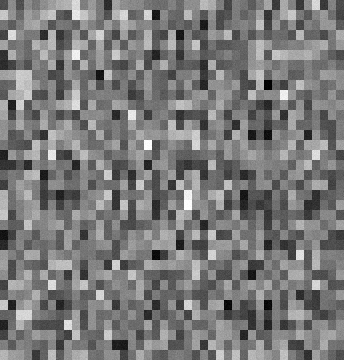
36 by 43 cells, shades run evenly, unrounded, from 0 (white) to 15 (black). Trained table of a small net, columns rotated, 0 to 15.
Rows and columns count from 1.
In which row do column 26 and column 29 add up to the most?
31
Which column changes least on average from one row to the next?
42
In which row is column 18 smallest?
19
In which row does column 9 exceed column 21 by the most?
34
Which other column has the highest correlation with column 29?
2
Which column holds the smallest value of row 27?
15
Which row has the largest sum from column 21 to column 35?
32
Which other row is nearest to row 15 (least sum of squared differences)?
5
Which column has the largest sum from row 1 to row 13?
26
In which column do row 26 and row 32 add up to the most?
20
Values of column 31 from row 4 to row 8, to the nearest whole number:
8 9 9 9 11
